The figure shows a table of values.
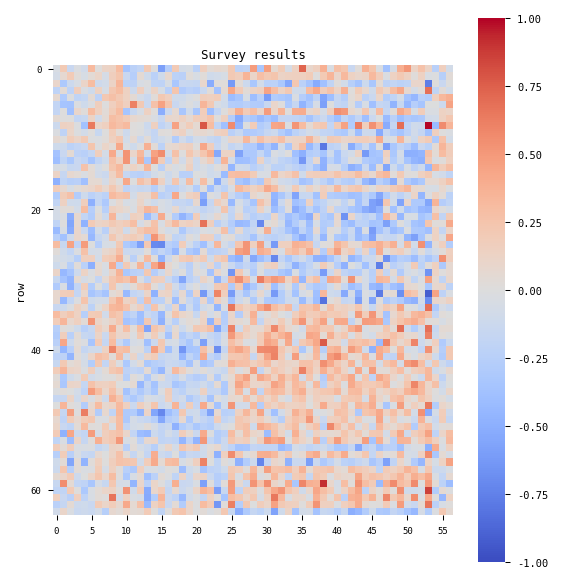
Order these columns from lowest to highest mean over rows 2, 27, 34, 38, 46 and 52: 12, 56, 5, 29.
12, 29, 56, 5
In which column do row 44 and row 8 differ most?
21
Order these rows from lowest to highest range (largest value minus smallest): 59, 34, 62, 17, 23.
17, 23, 34, 62, 59
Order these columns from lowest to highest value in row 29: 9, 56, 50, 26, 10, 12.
10, 12, 50, 56, 26, 9
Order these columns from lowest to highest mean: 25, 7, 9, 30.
7, 25, 30, 9
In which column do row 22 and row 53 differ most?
29
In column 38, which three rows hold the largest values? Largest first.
59, 39, 42
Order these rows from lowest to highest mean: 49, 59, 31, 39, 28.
31, 28, 49, 39, 59
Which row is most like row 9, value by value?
54
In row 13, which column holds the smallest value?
35
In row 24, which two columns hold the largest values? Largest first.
14, 56
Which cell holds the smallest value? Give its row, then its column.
32, 53
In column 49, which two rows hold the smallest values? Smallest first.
32, 19
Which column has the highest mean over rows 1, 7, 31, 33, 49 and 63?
9
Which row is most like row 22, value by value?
56
